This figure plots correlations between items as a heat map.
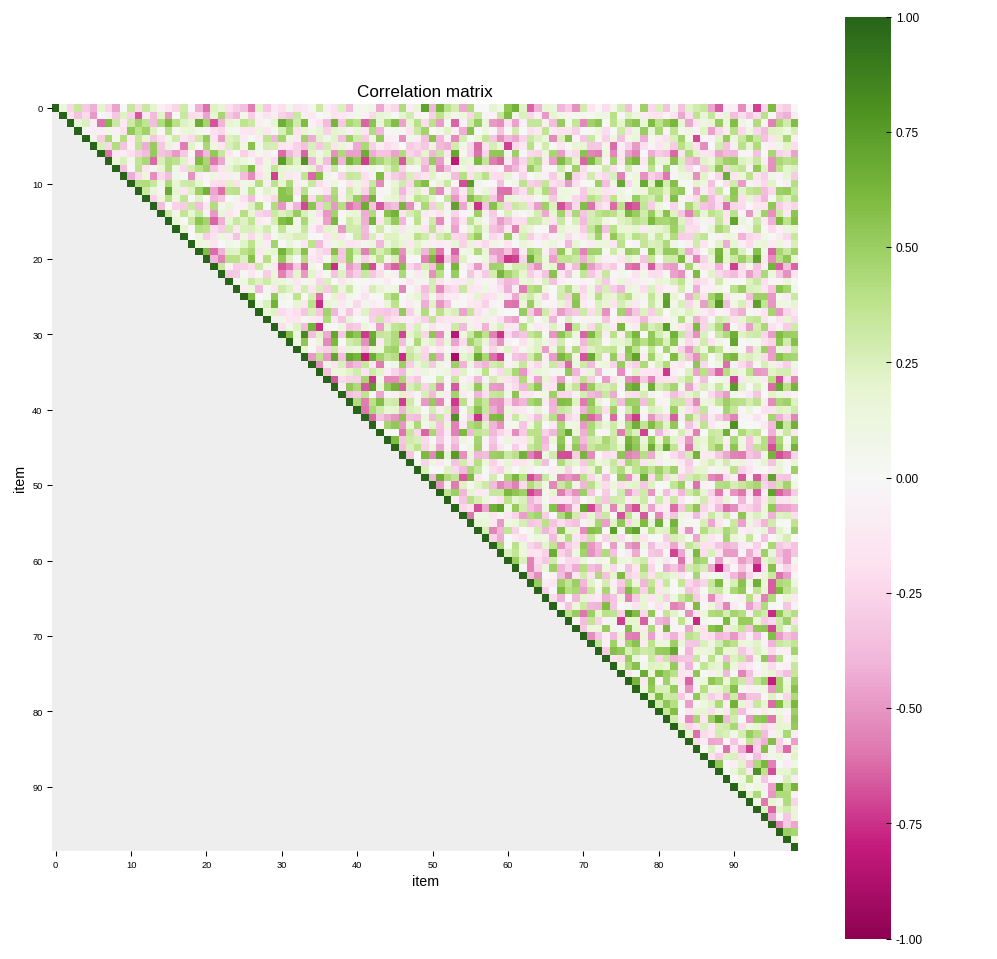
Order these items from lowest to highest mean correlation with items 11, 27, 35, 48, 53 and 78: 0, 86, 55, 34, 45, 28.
28, 45, 86, 34, 0, 55
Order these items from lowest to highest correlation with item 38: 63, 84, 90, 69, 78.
63, 69, 90, 84, 78
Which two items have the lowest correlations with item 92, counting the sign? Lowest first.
85, 94
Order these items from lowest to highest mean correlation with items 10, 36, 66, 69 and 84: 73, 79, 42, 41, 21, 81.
42, 79, 73, 81, 21, 41
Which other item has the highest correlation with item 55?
10
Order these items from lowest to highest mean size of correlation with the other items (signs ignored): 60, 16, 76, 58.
16, 60, 58, 76
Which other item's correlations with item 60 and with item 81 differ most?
26
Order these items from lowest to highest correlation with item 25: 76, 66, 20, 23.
66, 23, 20, 76
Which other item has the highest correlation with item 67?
76
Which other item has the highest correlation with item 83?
20
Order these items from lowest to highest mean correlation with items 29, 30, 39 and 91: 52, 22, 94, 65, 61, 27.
61, 22, 27, 52, 65, 94
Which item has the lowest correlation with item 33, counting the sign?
53
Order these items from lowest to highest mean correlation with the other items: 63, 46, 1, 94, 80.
46, 1, 94, 63, 80
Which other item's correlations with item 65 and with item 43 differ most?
13
